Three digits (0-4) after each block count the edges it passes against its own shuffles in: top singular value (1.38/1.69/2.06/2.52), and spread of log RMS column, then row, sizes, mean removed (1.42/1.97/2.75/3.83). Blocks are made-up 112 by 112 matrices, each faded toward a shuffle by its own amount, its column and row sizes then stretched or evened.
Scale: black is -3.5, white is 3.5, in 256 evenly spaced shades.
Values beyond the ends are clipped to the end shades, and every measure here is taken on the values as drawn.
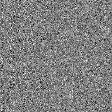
0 2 0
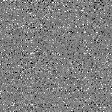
3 0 2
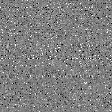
2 1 2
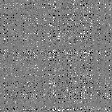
0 3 3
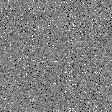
0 1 1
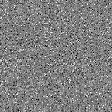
3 0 0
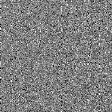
1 2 1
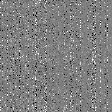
1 4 0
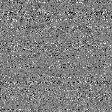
0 0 3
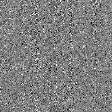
0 3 1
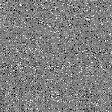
3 0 2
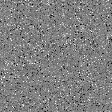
2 1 0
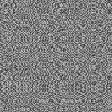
4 1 0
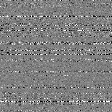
4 0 4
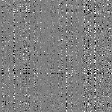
3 4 2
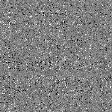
0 2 2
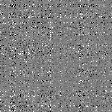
0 3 3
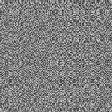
4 2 0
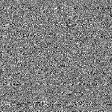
2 0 3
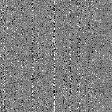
3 3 0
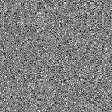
3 0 0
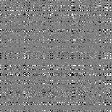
4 3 4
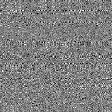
4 0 3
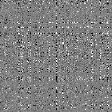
3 3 3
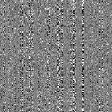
4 4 0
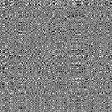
4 1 3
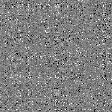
2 2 2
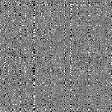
4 3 3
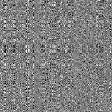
4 3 1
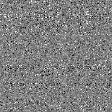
2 1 2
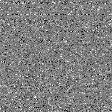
1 0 3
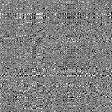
4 1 3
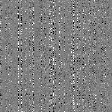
3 4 1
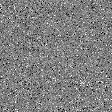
0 0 1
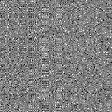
4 1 0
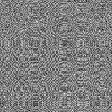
4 0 1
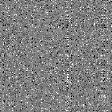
3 2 1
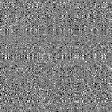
4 1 3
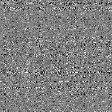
1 2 4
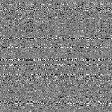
4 1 4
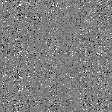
0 3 2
